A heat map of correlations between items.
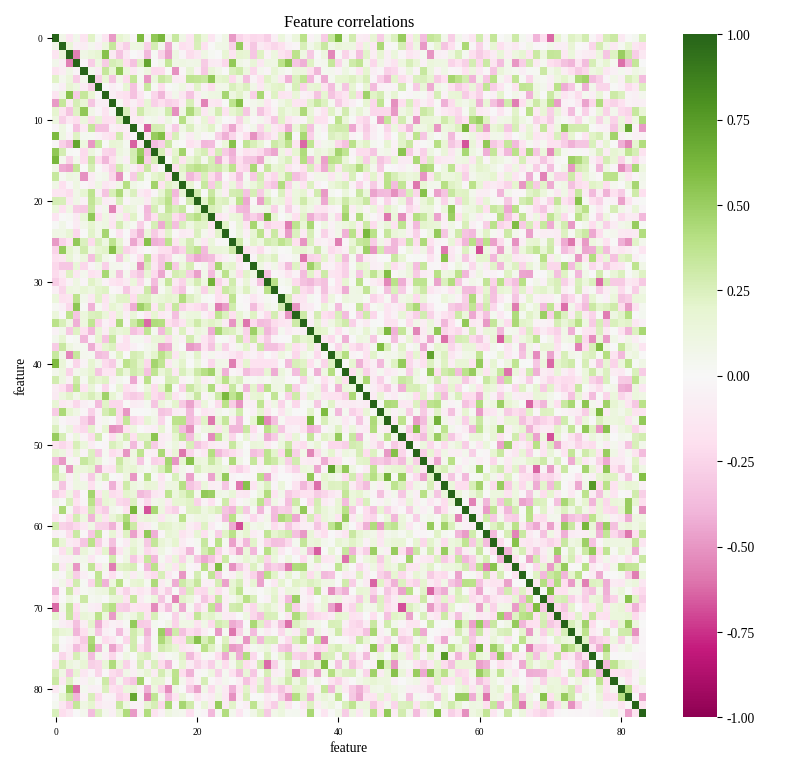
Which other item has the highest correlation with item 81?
11
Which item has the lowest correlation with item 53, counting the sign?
68
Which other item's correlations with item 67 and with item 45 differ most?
75
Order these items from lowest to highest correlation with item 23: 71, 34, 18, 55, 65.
55, 71, 18, 34, 65
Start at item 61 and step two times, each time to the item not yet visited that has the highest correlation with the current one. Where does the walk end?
3
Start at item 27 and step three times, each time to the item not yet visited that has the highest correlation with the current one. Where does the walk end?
63
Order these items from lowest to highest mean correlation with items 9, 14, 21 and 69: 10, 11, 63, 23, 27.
27, 63, 10, 11, 23
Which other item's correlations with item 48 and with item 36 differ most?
51
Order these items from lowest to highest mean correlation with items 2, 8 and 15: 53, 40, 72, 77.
53, 72, 40, 77
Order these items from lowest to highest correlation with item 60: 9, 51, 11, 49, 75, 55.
9, 51, 49, 11, 55, 75
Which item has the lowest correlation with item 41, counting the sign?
64
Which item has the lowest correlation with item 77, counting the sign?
30
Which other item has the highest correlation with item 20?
74
